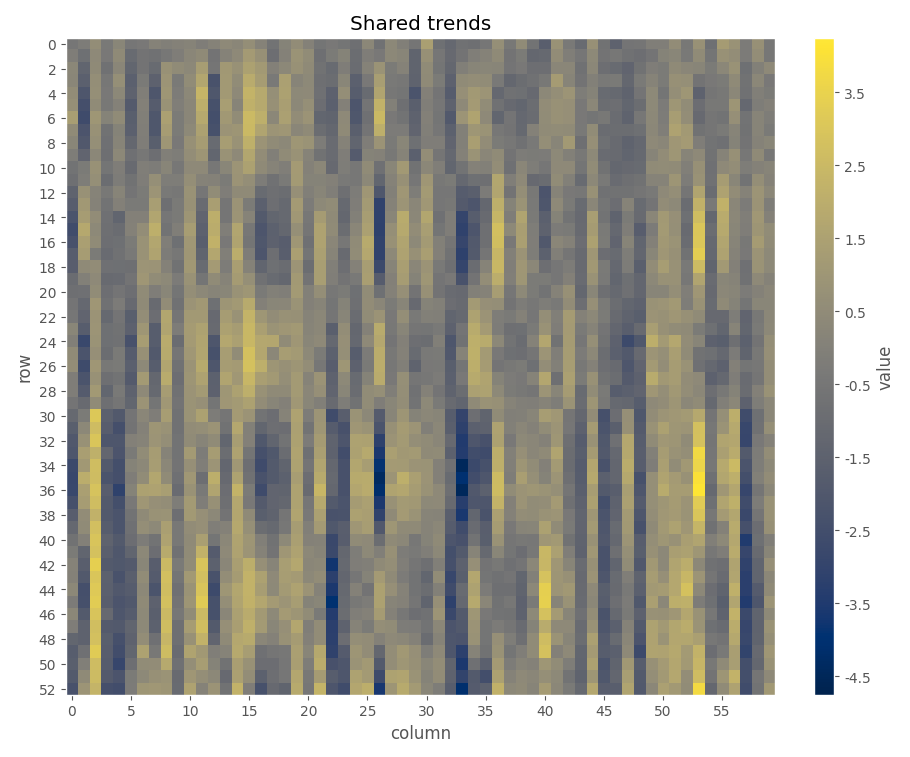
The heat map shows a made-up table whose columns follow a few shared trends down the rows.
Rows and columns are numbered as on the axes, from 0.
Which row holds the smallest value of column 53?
4
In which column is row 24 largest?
15
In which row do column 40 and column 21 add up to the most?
49
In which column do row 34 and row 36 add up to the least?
33
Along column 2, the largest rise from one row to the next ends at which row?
30
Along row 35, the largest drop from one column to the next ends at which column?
26
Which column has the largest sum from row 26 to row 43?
2
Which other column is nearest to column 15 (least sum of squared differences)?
11
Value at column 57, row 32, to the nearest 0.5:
-3
